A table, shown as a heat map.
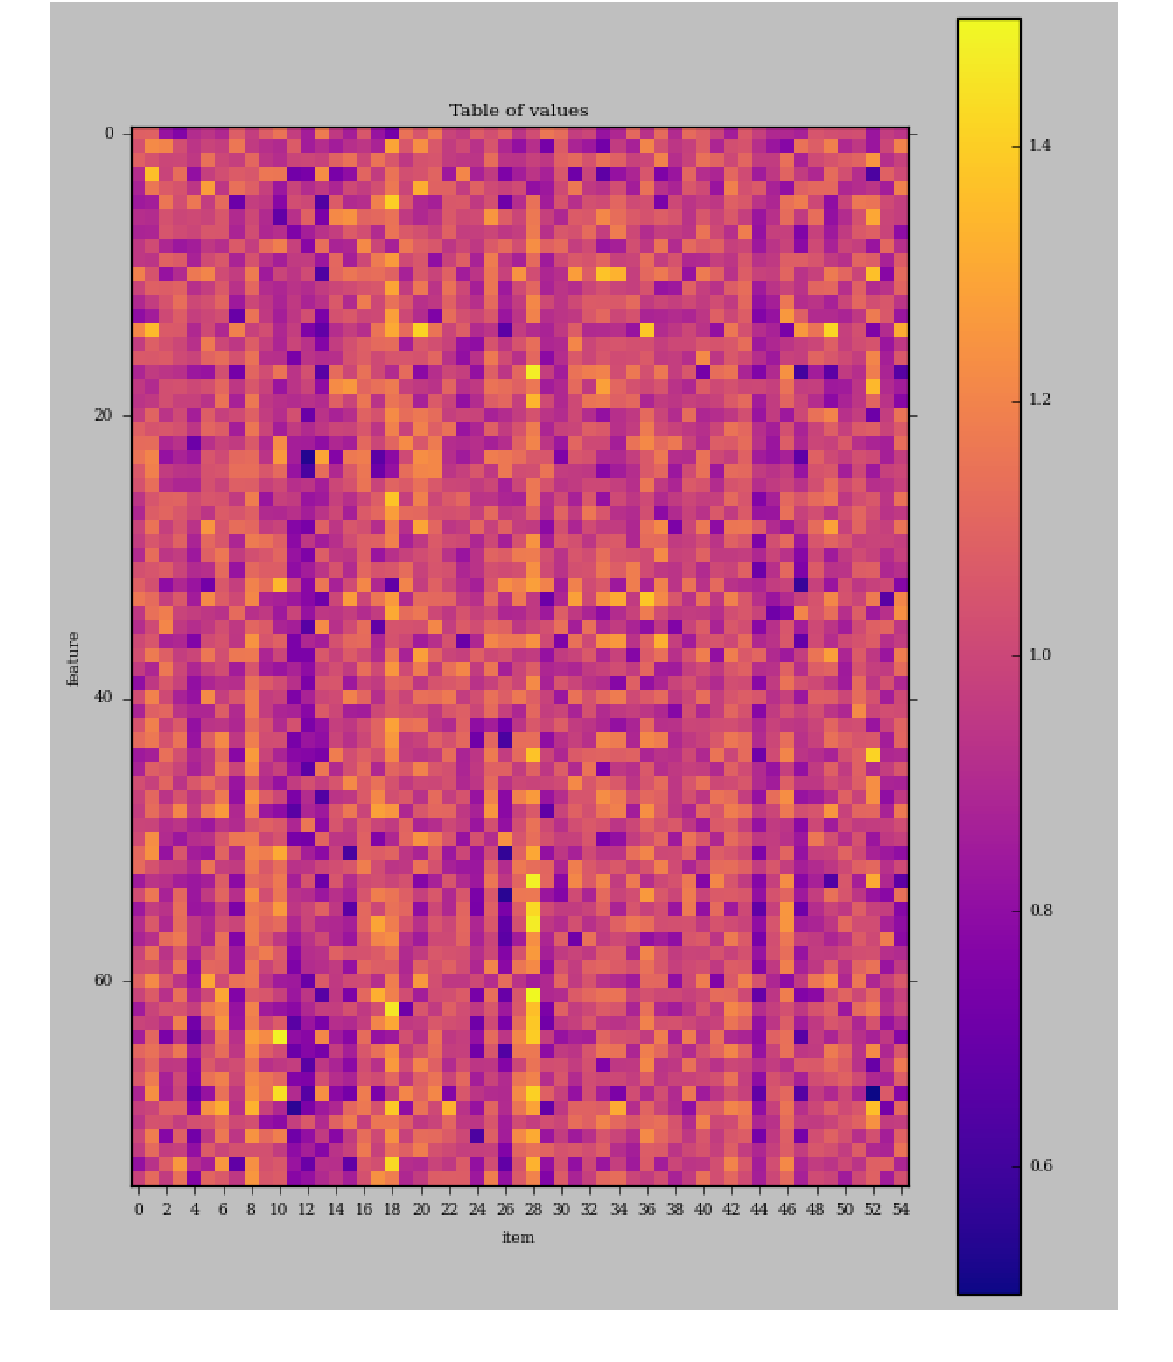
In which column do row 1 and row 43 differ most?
33
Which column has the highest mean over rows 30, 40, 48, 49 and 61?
28
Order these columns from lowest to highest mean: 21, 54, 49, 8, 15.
15, 54, 49, 21, 8
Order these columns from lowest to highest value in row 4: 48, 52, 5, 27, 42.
52, 27, 48, 42, 5
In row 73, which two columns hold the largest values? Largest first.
18, 28
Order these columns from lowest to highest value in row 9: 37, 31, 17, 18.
37, 31, 17, 18
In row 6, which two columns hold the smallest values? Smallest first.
10, 13
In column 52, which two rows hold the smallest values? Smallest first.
68, 3
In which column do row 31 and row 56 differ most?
26
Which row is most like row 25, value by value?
72
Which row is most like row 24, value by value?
50
